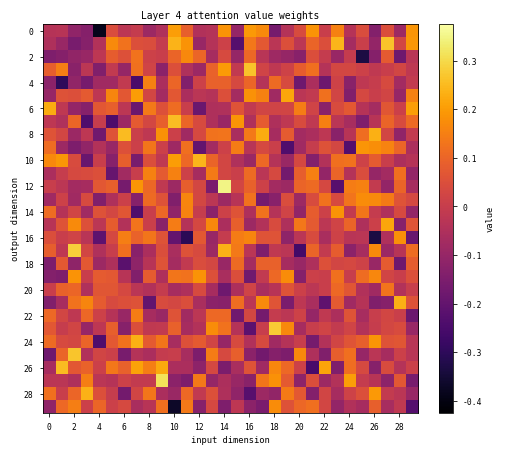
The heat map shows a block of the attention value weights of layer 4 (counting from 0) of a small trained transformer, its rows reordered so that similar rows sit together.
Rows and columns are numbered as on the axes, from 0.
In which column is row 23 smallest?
16
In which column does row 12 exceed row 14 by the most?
7
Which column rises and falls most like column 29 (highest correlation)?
10
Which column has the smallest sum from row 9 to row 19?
19
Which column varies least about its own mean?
8
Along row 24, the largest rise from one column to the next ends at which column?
5
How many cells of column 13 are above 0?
15
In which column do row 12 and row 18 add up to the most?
14
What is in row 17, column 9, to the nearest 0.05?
0.05
